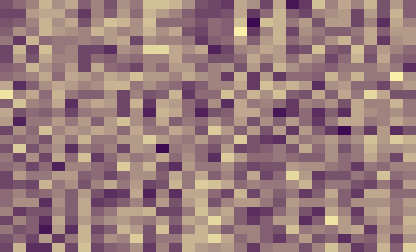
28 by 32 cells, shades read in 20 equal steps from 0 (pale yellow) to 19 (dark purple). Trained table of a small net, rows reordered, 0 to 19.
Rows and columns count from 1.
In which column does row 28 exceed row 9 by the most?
31
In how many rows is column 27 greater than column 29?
16
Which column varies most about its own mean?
12
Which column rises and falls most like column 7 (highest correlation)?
32
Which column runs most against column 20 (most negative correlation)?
26
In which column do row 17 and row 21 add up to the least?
24
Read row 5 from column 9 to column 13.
7 6 14 8 9
